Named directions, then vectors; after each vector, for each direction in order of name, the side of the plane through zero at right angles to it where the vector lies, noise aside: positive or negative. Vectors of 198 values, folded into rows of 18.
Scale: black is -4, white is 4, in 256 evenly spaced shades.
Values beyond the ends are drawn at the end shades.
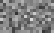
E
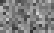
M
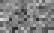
positive, positive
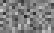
negative, positive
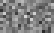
positive, negative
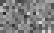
negative, positive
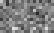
negative, negative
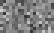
negative, positive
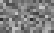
negative, negative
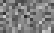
negative, positive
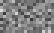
negative, positive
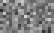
positive, negative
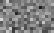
positive, positive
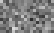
negative, negative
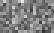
positive, negative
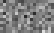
negative, positive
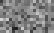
positive, positive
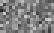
positive, negative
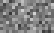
positive, negative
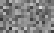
negative, negative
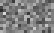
positive, negative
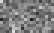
negative, negative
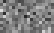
negative, positive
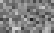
negative, negative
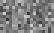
positive, negative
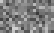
negative, negative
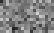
positive, positive
